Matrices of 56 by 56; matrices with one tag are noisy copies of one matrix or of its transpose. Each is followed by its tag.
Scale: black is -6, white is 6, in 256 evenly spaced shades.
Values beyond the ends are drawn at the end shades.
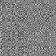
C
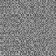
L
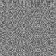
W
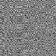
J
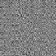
L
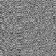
J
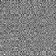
L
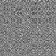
C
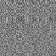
J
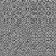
C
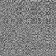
C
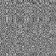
J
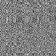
J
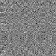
W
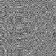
J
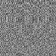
J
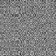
L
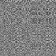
C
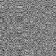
J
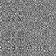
C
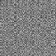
L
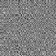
L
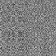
C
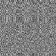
J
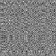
W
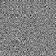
L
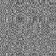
J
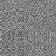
C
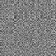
L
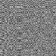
J
